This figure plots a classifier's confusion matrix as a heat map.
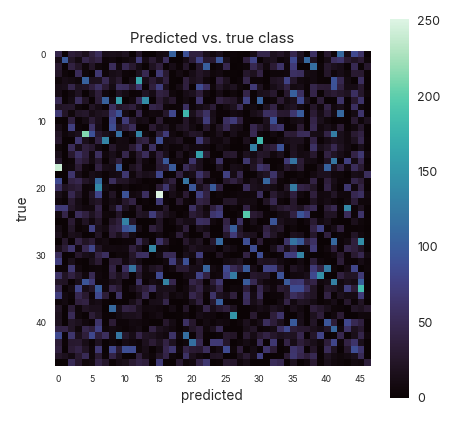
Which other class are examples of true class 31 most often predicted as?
19
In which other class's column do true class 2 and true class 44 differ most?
38
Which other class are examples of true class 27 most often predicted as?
26
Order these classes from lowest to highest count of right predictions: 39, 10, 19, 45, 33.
39, 45, 10, 33, 19
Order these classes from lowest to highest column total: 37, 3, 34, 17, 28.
37, 17, 34, 3, 28
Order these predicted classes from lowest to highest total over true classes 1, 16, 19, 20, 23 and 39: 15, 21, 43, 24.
15, 21, 24, 43
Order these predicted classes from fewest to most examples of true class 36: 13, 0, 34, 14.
14, 34, 13, 0
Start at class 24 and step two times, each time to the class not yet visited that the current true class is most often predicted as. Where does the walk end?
45
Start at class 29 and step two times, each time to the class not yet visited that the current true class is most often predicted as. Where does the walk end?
33
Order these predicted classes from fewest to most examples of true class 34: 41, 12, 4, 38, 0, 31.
31, 0, 38, 12, 4, 41
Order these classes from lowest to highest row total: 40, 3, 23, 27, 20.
27, 3, 40, 23, 20
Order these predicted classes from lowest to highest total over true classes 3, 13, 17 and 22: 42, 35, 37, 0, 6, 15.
37, 42, 35, 6, 15, 0
